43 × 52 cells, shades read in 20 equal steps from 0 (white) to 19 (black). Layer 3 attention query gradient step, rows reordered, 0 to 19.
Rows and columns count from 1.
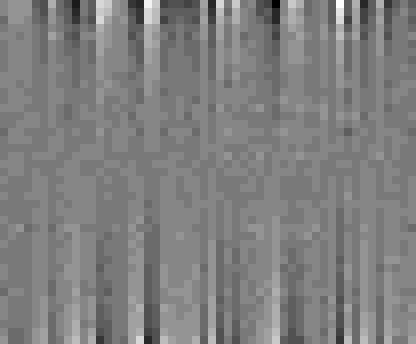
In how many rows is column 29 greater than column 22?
16
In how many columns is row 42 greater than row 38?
15
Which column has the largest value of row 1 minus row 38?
35
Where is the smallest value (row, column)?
1, 43
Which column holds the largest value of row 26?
19
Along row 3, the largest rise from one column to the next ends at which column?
44
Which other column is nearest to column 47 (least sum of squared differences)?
42
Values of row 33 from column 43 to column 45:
12 9 10
